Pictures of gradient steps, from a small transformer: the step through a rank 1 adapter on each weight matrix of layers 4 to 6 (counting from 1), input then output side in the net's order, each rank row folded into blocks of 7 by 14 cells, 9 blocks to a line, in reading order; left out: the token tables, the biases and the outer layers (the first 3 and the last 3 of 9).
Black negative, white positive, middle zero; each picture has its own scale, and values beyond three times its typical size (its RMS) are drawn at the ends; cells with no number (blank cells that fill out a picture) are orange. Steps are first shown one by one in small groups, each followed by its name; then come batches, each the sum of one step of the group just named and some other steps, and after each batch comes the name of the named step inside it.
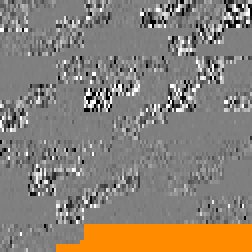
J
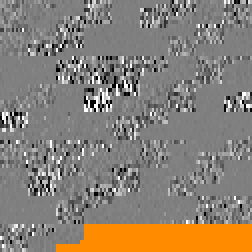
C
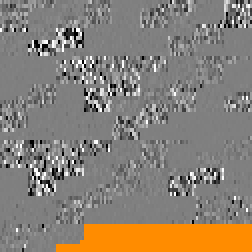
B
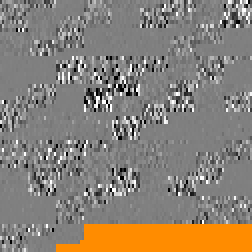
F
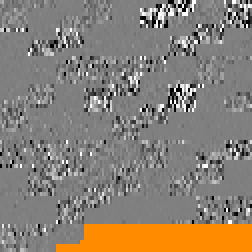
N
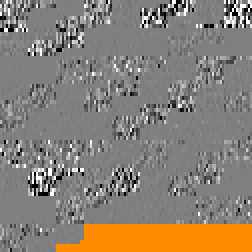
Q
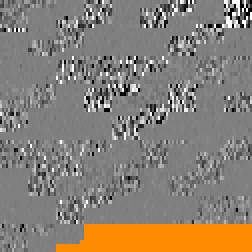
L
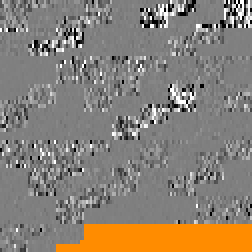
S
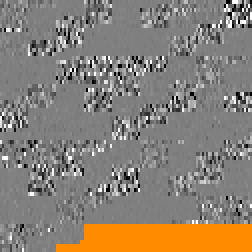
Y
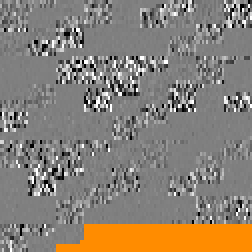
B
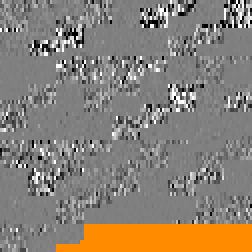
S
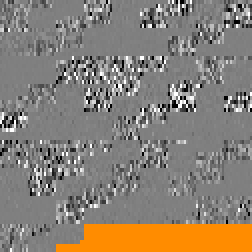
J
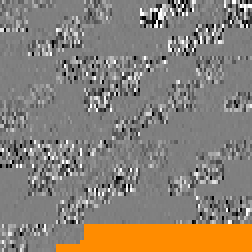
N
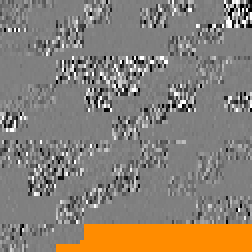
L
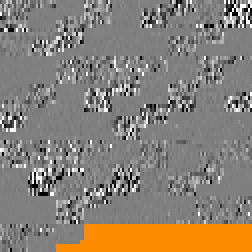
Q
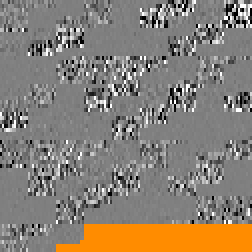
N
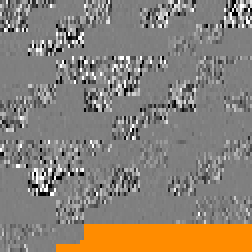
Q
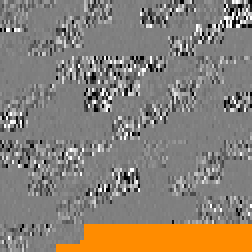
Y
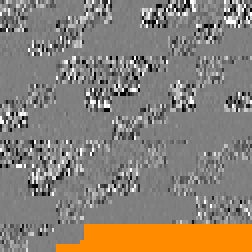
Q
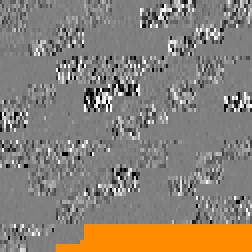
F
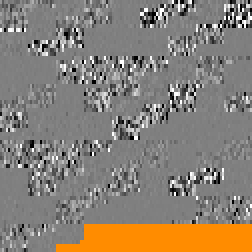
B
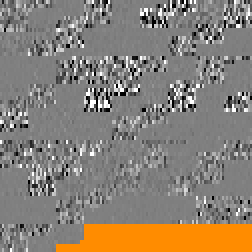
J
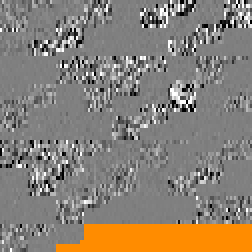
S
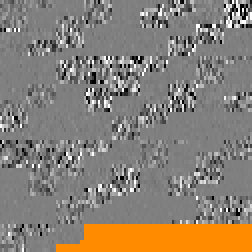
Y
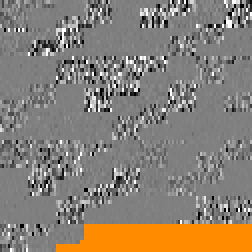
L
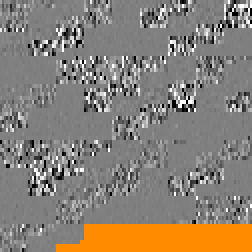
B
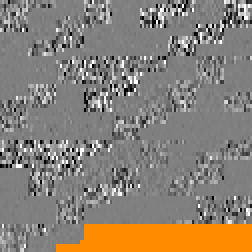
N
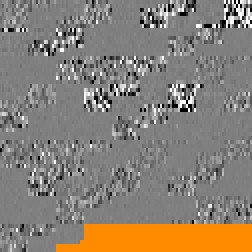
S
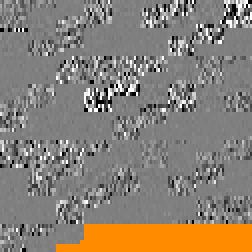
L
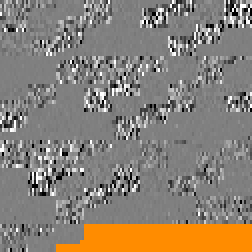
Q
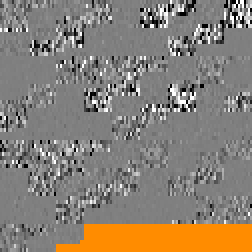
S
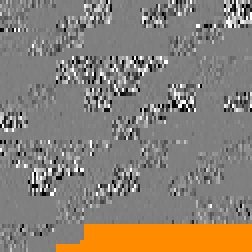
Q
